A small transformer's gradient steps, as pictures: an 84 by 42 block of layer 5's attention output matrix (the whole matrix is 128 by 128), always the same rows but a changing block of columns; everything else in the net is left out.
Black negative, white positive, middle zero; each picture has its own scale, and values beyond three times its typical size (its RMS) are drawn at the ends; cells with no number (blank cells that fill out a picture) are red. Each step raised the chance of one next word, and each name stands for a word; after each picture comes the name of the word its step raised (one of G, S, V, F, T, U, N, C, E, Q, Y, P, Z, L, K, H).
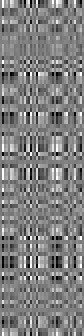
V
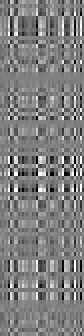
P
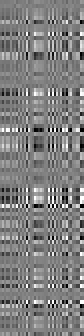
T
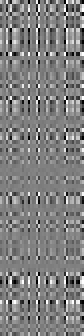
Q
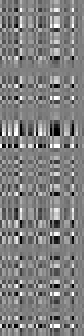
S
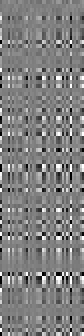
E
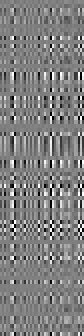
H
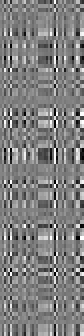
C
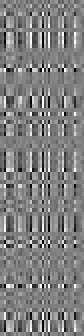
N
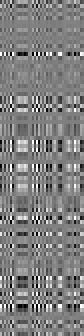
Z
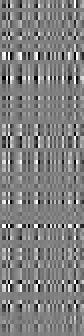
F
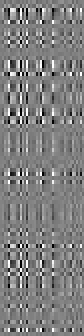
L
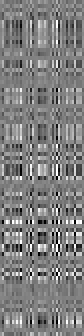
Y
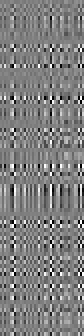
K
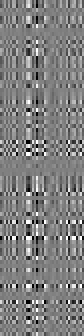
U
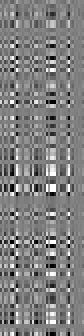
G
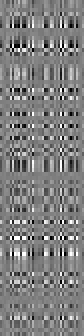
N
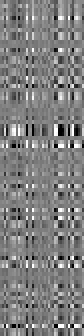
S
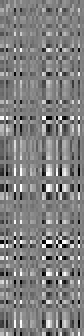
G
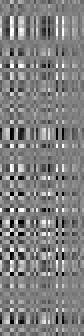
Y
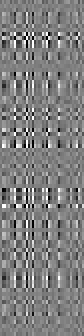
T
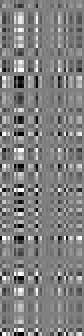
E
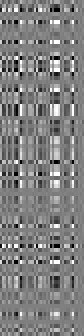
L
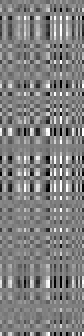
P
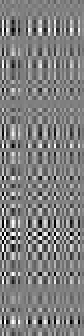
Y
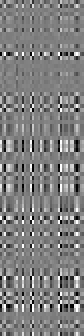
Z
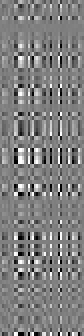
C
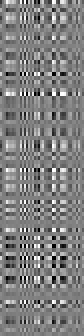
V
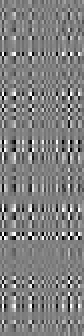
Z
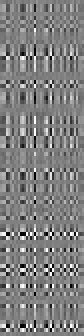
S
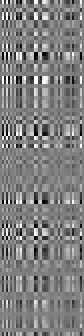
F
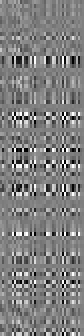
C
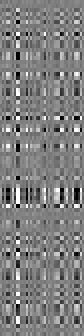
T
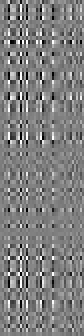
Q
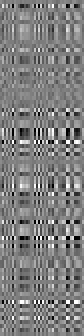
U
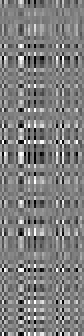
U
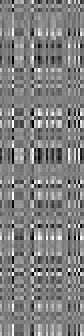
C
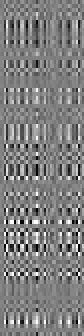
Y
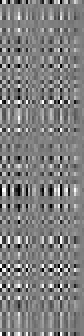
K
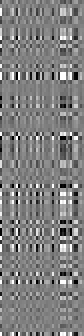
H
